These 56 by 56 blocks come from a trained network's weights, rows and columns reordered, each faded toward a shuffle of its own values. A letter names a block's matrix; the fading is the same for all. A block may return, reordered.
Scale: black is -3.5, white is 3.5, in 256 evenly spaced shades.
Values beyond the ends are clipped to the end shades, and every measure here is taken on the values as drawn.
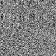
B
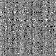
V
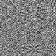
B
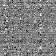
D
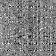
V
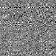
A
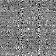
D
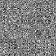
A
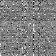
D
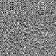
A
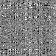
V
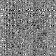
V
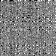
V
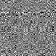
A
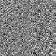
A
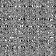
V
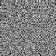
B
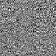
A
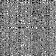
V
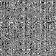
V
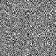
A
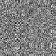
B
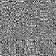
A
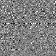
A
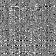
V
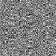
A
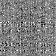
V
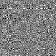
A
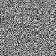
B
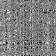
V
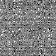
D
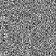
B
